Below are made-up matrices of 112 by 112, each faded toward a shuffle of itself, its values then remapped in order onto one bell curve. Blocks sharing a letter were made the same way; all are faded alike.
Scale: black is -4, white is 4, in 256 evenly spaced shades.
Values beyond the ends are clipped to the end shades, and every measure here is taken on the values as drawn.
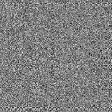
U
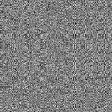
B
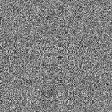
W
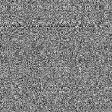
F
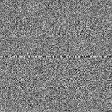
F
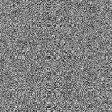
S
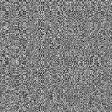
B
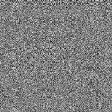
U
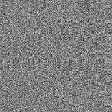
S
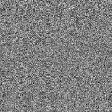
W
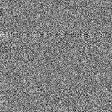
F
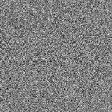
W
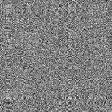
S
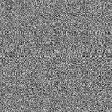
F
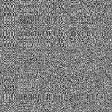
B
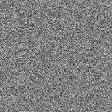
W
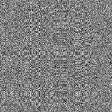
B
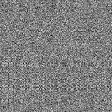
W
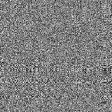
U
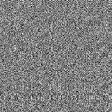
S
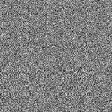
S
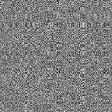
B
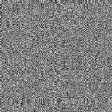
B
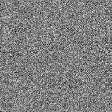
W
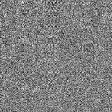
W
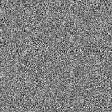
W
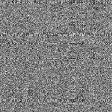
U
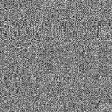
W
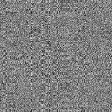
B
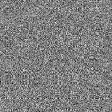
W
